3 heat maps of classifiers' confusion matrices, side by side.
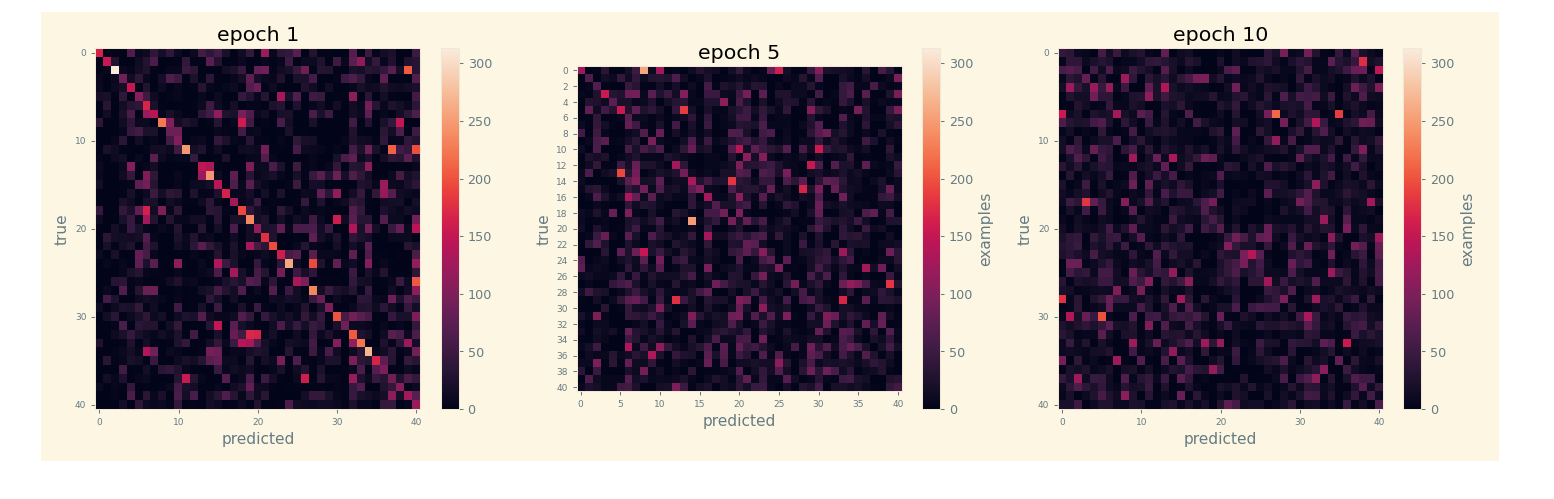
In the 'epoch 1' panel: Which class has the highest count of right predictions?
2
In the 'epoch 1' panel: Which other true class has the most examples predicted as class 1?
28
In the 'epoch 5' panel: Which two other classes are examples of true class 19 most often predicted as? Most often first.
14, 21
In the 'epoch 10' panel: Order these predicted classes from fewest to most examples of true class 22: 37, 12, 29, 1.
12, 1, 29, 37
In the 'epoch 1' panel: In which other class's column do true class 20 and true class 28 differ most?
32
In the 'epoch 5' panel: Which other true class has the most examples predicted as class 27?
35
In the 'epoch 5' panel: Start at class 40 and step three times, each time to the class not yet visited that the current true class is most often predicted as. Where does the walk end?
33
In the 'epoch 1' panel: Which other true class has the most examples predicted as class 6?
18
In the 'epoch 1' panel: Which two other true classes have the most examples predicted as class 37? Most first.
11, 39
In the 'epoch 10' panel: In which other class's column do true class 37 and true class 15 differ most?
2
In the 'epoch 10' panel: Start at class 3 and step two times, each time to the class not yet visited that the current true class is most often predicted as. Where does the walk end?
32
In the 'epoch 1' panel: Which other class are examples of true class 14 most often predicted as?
13
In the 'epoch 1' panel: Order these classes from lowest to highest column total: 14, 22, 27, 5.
22, 5, 14, 27
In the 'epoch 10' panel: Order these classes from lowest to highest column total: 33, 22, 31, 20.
33, 20, 22, 31
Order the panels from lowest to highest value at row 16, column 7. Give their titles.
epoch 10, epoch 1, epoch 5
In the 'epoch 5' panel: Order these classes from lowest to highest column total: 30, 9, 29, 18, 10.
18, 9, 29, 10, 30
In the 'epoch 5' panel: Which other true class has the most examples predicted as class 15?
28
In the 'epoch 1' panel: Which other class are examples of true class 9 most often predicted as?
10
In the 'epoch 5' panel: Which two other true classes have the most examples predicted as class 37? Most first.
18, 2
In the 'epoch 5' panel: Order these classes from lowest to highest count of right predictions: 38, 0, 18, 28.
38, 28, 18, 0
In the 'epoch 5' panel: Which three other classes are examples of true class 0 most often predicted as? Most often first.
8, 25, 10
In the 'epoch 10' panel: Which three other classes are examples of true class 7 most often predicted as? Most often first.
27, 35, 0
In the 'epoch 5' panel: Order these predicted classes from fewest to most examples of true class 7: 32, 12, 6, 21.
32, 21, 12, 6
